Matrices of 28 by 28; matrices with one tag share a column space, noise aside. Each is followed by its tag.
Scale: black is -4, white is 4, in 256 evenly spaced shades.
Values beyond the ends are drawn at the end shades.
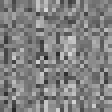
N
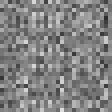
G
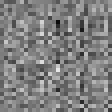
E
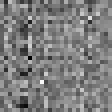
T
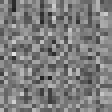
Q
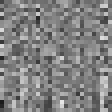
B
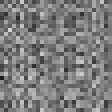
G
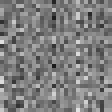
G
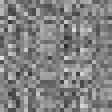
T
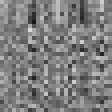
Q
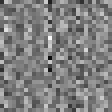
T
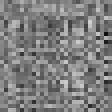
E
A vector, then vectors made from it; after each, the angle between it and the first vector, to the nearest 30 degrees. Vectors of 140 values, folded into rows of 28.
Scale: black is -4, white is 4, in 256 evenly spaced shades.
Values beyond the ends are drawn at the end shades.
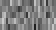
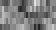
60 degrees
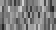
120 degrees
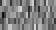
150 degrees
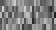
90 degrees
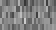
60 degrees
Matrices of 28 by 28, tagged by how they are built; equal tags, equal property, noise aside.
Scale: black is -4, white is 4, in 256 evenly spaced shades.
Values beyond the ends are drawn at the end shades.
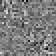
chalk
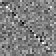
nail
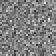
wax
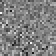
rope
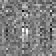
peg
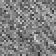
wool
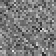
wool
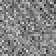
wool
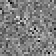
chalk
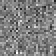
peg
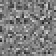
peg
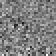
rope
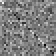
nail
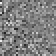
rope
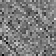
wool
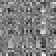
peg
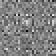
peg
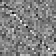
nail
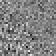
rope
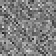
wool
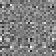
peg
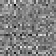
peg
